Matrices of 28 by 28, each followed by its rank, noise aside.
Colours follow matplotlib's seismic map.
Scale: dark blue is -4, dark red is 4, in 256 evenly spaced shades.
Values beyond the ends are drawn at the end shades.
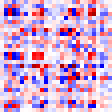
three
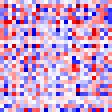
four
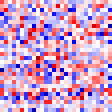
eight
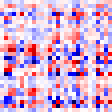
three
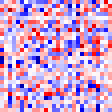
eight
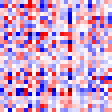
three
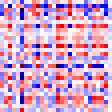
two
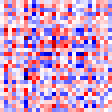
three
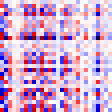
two
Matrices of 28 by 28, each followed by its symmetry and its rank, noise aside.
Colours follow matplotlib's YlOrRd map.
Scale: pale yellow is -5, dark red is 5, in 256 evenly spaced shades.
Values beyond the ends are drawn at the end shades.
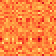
no symmetry, rank three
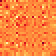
symmetric, rank four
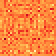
no symmetry, rank six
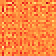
antisymmetric, rank four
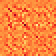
symmetric, rank three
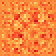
symmetric, rank four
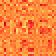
no symmetry, rank three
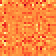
no symmetry, rank four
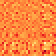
no symmetry, rank three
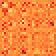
symmetric, rank four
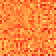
antisymmetric, rank six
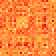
symmetric, rank six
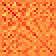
symmetric, rank four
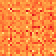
no symmetry, rank four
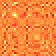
symmetric, rank three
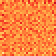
no symmetry, rank four
